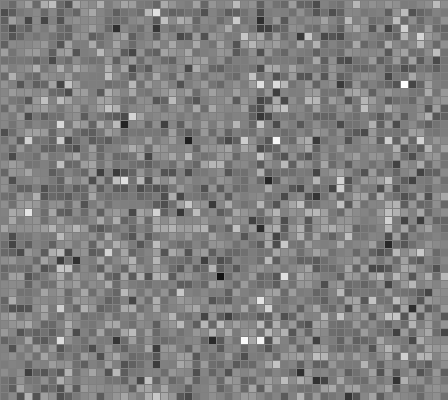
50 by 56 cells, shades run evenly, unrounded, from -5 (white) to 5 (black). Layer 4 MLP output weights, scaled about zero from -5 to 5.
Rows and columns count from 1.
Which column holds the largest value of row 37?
54
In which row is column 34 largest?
23
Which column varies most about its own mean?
33
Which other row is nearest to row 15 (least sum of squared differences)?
19
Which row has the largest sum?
24
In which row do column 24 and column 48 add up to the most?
18
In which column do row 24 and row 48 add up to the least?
43
